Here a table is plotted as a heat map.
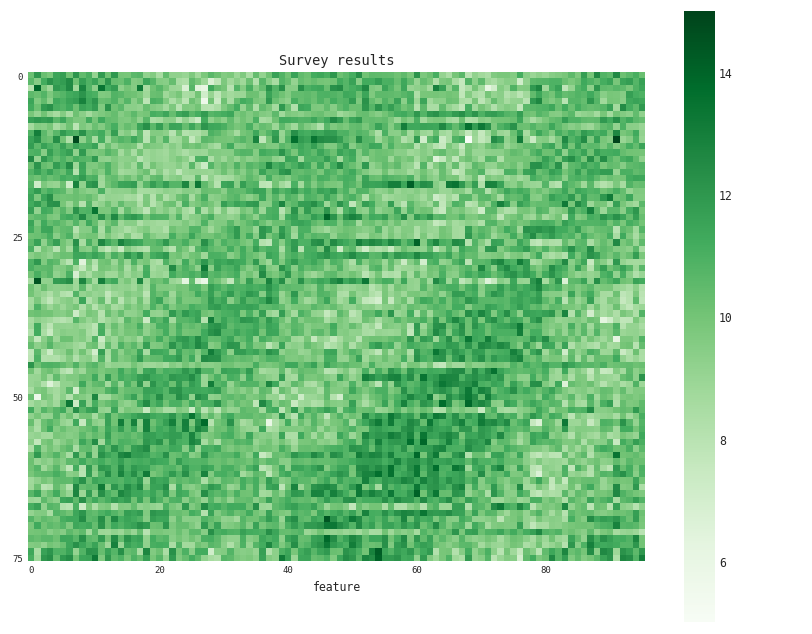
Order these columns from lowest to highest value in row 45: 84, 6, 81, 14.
14, 6, 81, 84
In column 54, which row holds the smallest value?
35
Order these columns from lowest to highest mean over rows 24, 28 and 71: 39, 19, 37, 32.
19, 39, 32, 37
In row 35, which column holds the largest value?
37
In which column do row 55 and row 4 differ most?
27
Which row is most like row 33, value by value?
71
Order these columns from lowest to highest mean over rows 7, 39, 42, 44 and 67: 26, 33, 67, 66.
26, 33, 66, 67
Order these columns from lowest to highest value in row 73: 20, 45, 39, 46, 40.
39, 40, 20, 45, 46
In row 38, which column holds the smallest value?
89
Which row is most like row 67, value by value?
29
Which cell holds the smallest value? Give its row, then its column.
10, 68
